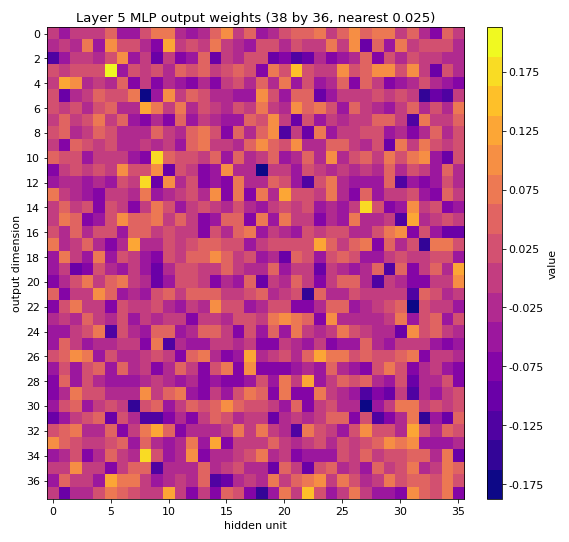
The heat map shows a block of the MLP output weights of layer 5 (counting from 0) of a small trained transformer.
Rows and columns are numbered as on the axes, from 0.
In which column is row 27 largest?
17
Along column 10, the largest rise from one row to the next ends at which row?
12
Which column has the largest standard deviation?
31
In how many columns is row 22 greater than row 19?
15
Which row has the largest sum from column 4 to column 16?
3
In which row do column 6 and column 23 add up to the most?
36
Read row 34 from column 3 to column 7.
-0.075 -0.025 0.05 0 -0.025
